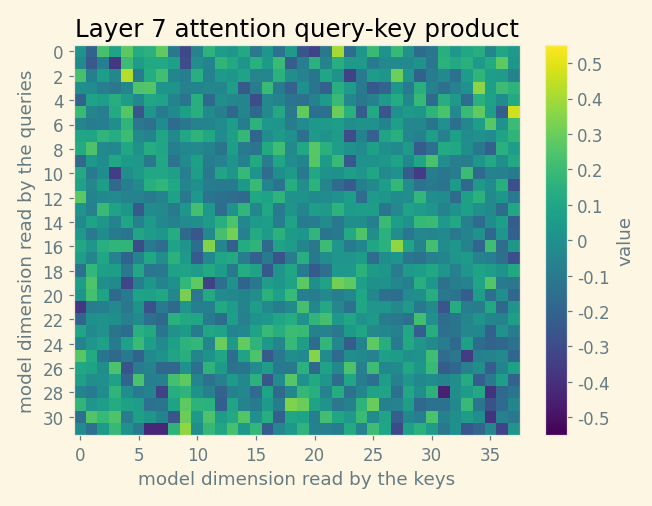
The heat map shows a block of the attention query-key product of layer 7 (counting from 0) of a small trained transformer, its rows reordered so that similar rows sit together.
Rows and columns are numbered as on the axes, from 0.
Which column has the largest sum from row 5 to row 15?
20
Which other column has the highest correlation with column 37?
22
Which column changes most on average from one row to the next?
23
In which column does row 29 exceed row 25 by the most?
33
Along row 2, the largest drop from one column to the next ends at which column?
5
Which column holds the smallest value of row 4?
15
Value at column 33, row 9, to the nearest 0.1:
-0.1
